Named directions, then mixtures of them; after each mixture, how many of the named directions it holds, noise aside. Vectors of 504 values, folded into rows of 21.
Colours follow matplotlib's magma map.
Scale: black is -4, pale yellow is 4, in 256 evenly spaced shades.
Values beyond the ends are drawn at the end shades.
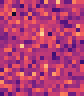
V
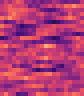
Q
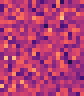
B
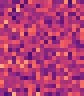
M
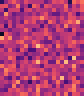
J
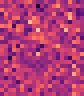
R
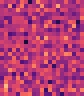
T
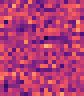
two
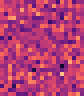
three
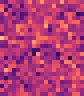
four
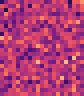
one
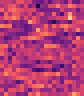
two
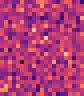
four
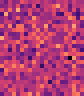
four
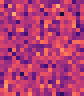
three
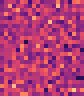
four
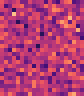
two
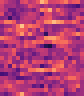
one
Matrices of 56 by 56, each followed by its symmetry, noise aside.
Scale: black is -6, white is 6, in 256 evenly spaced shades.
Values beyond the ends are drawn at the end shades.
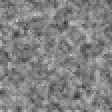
symmetric across the other diagonal.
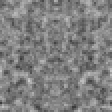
mirrored left to right.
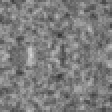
mirrored top to bottom.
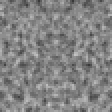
mirrored left to right.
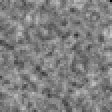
symmetric across the other diagonal.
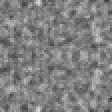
mirrored top to bottom.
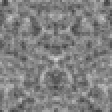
mirrored left to right.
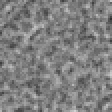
symmetric.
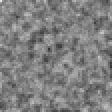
symmetric.
